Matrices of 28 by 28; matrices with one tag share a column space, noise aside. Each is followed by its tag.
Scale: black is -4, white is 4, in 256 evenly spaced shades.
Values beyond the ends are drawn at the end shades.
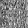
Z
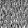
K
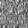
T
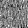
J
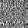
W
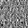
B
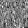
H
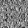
B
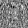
Z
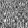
H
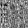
Z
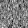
J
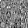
H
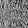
W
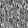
Z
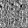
Z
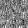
K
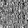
T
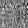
Z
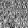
H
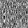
H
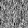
Z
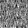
J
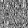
W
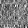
J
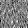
K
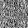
W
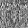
Z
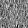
J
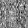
Z
